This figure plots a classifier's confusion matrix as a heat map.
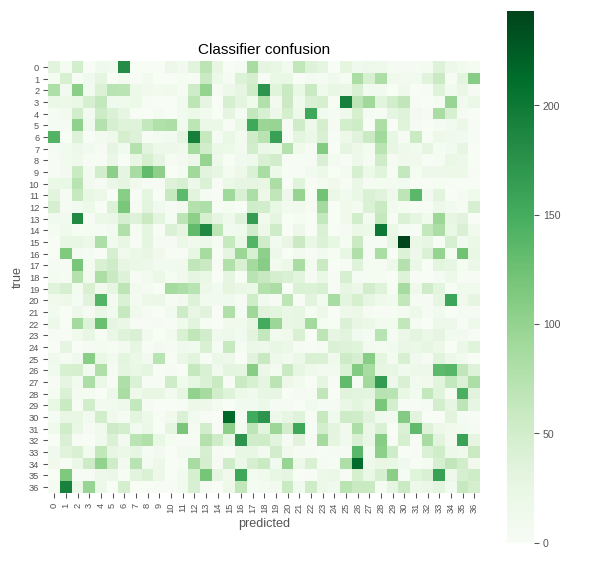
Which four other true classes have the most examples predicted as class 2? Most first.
13, 17, 5, 22
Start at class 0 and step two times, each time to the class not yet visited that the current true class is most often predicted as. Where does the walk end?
12
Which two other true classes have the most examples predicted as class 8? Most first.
9, 32
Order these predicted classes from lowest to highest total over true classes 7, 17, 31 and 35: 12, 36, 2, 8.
36, 8, 2, 12
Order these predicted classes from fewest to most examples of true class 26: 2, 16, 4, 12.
16, 2, 12, 4
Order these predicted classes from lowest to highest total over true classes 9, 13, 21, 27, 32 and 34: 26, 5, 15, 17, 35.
15, 5, 35, 26, 17
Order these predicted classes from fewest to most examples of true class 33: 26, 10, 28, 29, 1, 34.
10, 34, 1, 29, 28, 26
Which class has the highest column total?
17
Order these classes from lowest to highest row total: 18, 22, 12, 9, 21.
21, 18, 12, 22, 9
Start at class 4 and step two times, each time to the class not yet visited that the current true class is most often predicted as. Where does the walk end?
18
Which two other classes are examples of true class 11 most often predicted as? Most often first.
31, 23
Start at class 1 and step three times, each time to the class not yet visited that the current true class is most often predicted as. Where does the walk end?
25
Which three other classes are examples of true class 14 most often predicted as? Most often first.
28, 13, 12
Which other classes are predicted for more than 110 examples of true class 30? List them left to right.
15, 17, 18
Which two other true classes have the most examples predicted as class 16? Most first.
32, 35
